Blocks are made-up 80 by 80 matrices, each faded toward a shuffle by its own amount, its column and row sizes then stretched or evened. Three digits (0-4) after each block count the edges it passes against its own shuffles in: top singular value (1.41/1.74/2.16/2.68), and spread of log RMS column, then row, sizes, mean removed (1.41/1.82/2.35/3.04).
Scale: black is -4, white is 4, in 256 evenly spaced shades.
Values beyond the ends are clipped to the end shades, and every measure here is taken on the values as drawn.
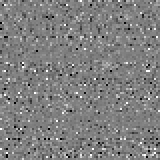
2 1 3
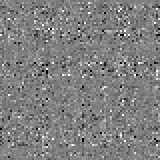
0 2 3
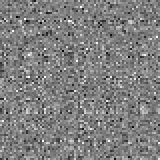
3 0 2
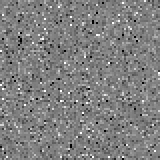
0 1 0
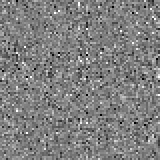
1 2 1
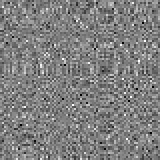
4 1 0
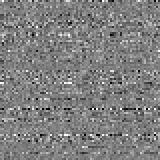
3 1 4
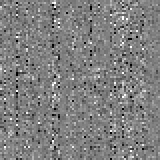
0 4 0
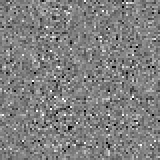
1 2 2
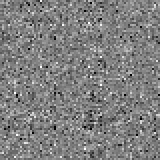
1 2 1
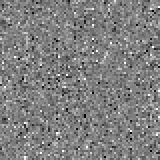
0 2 0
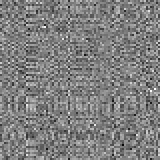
4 3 0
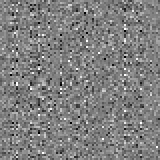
3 3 0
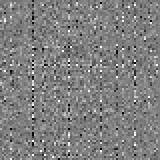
3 4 2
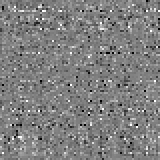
2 1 3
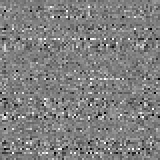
2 1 4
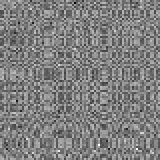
4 1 0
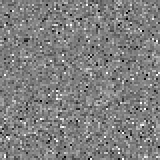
0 1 1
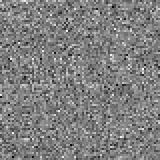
2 0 1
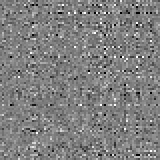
3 2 3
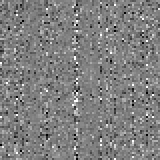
0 4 0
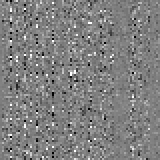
0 4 0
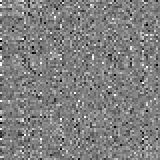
3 3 0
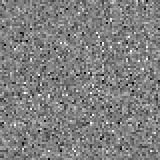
0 1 1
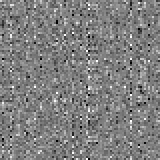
3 4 1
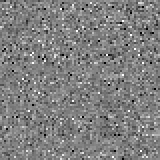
1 0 2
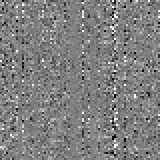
2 4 1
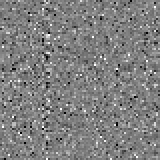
2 2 0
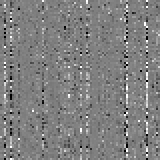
4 4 0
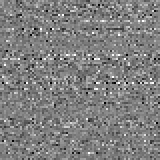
0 0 4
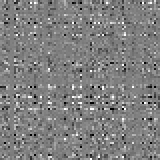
3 4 4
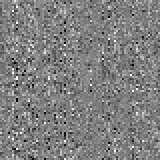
0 4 1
